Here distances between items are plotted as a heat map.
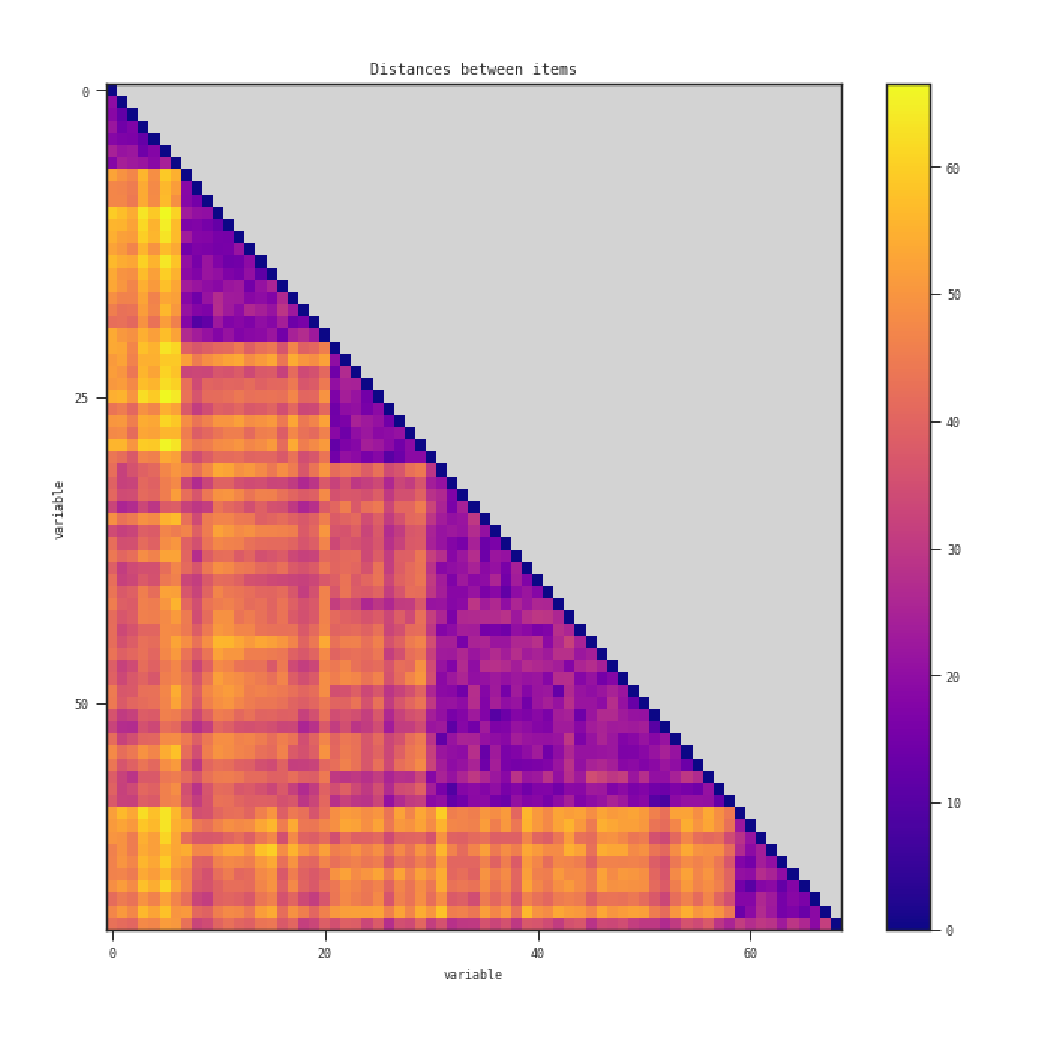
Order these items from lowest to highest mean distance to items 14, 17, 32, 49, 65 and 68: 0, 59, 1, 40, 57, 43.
57, 40, 43, 59, 1, 0
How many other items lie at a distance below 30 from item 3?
6
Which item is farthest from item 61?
5
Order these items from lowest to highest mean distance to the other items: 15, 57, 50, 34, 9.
57, 34, 50, 9, 15
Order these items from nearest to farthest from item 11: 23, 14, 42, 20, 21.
14, 20, 23, 21, 42
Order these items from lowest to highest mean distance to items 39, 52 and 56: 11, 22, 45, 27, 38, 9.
38, 45, 27, 22, 9, 11
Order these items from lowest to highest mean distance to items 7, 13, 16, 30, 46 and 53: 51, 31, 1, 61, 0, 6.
51, 31, 61, 1, 0, 6
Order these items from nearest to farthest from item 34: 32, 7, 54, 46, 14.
32, 46, 54, 7, 14
